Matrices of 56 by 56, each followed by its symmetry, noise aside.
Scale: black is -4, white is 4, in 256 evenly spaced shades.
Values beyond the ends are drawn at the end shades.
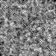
symmetric.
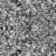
mirrored top to bottom.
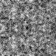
mirrored top to bottom.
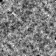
symmetric.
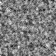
same after a half turn.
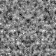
mirrored left to right.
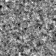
antisymmetric.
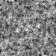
same after a half turn.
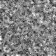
symmetric across the other diagonal.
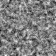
no symmetry.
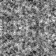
mirrored top to bottom.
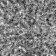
antisymmetric.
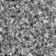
no symmetry.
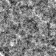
symmetric across the other diagonal.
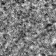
no symmetry.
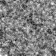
symmetric across the other diagonal.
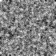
same after a half turn.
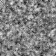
no symmetry.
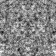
mirrored left to right.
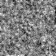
antisymmetric.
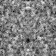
mirrored left to right.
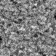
same after a half turn.
